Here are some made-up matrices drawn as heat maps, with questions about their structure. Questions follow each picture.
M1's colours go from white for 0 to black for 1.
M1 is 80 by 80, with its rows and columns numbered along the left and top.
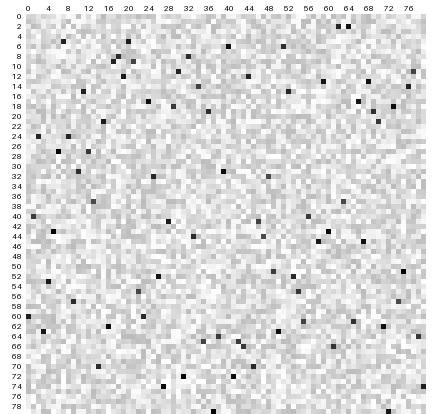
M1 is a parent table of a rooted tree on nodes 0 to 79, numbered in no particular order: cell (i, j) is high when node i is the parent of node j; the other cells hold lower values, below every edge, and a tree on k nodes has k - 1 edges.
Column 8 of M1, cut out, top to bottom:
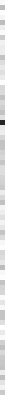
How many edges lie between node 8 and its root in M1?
4
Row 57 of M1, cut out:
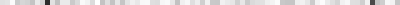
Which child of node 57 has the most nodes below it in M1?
9
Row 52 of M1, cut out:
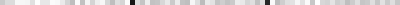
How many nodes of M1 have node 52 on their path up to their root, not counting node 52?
3
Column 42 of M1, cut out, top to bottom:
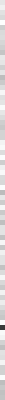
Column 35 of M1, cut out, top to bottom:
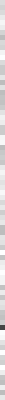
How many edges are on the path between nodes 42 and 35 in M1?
2
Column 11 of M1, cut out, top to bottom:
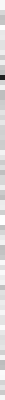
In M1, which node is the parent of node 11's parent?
21
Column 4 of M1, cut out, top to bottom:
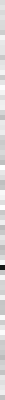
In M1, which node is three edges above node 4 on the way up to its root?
15
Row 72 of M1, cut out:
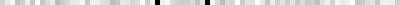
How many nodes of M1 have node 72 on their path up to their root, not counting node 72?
6
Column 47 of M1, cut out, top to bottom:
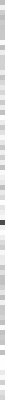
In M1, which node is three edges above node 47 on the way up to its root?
27
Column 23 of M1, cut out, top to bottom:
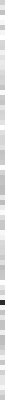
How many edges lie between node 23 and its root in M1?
6
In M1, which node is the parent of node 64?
2
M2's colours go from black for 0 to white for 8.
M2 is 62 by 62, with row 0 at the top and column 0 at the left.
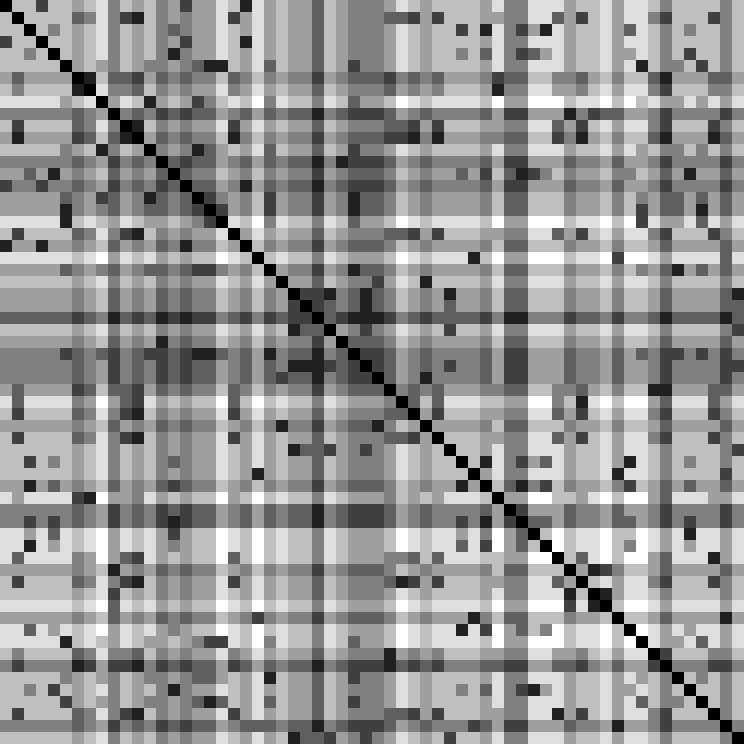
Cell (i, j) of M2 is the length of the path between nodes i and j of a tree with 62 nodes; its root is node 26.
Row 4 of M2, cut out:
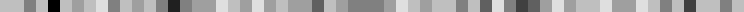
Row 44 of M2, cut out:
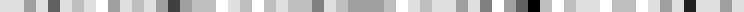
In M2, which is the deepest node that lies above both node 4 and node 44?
14
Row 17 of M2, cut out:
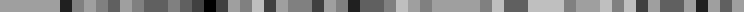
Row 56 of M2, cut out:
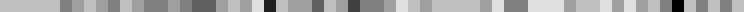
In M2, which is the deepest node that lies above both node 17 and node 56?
29
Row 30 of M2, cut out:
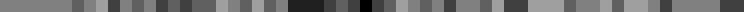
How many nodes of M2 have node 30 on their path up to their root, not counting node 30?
5
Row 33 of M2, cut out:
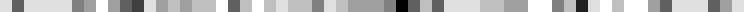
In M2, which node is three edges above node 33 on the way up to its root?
55
